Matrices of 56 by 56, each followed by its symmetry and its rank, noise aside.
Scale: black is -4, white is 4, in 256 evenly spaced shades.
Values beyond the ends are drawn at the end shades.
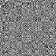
symmetric, rank seven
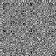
symmetric, rank eight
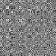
symmetric, rank six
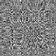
no symmetry, rank seven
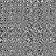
antisymmetric, rank six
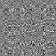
no symmetry, rank six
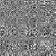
no symmetry, rank seven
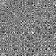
symmetric, rank six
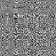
antisymmetric, rank six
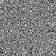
symmetric, rank eight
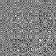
symmetric, rank six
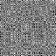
no symmetry, rank seven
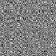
antisymmetric, rank six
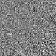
antisymmetric, rank eight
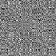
antisymmetric, rank eight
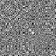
symmetric, rank seven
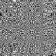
antisymmetric, rank eight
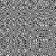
antisymmetric, rank six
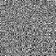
no symmetry, rank six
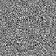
antisymmetric, rank eight
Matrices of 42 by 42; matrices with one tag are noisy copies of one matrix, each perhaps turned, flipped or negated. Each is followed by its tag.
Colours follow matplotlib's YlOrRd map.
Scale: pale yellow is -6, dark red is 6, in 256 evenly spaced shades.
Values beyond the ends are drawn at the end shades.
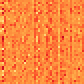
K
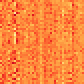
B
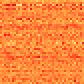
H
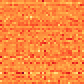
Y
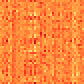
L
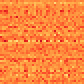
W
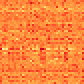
L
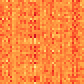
L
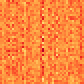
W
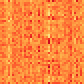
L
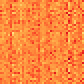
B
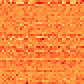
K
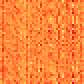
Y
